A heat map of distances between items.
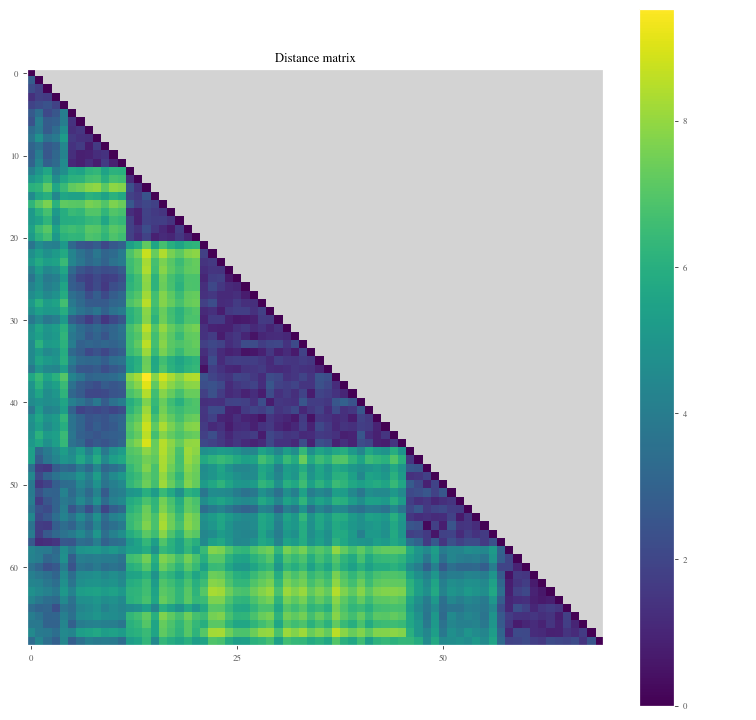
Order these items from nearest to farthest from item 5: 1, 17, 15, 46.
1, 46, 15, 17
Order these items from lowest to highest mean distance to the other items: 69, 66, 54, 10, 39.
10, 39, 54, 69, 66
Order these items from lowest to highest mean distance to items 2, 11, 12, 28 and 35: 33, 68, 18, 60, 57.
33, 57, 60, 18, 68
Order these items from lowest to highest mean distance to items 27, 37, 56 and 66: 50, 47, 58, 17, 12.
50, 47, 58, 12, 17
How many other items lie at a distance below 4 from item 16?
8
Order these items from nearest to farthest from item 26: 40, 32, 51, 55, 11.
32, 40, 11, 51, 55
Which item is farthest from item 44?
14
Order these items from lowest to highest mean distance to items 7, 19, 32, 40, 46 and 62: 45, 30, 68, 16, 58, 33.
30, 45, 33, 58, 68, 16
